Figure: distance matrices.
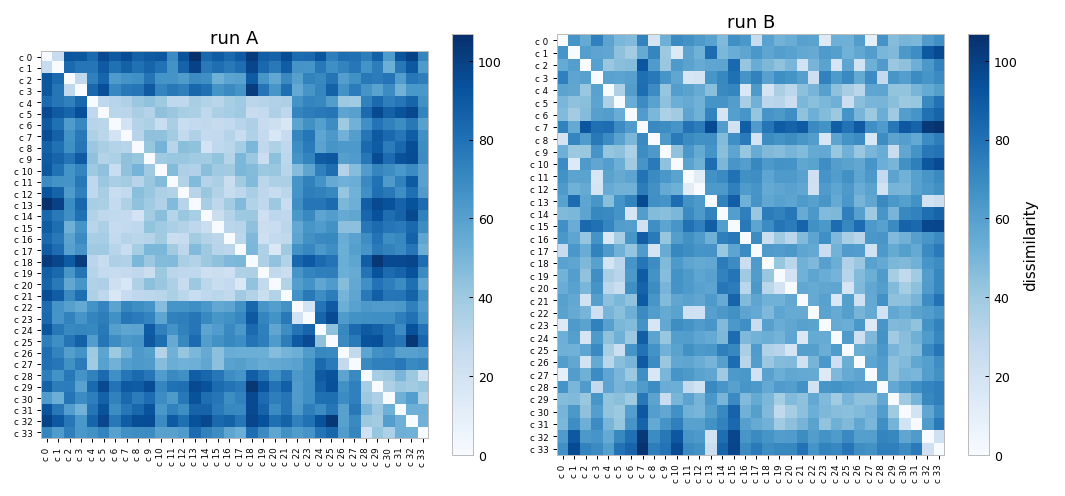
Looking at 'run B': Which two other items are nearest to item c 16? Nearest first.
c 4, c 18
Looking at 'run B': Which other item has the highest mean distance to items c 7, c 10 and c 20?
c 33
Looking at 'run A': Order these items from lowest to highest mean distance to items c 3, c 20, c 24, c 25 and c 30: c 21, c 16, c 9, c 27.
c 16, c 21, c 27, c 9
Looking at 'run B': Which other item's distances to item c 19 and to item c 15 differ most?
c 7
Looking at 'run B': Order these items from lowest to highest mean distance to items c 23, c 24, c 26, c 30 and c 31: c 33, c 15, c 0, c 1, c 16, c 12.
c 0, c 16, c 12, c 1, c 33, c 15
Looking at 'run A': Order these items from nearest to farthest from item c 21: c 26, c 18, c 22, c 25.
c 18, c 26, c 22, c 25
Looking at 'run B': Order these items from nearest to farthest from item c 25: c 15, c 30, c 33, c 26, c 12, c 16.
c 16, c 30, c 26, c 12, c 15, c 33
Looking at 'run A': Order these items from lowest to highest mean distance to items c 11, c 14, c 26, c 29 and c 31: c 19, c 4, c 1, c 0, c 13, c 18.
c 4, c 19, c 13, c 18, c 1, c 0
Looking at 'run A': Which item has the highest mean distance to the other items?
c 0
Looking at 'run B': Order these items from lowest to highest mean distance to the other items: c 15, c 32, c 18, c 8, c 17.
c 18, c 17, c 8, c 32, c 15
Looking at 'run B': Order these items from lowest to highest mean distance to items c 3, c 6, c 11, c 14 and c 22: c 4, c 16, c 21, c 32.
c 21, c 4, c 16, c 32
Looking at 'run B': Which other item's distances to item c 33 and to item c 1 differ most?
c 10
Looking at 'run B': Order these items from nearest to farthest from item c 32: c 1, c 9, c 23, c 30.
c 30, c 23, c 9, c 1
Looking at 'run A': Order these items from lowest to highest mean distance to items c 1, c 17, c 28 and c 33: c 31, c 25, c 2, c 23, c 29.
c 29, c 31, c 23, c 2, c 25
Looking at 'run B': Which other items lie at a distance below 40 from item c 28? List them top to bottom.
c 3, c 11, c 12, c 22
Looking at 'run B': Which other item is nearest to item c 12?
c 11
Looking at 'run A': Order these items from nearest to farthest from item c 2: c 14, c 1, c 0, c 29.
c 14, c 29, c 1, c 0
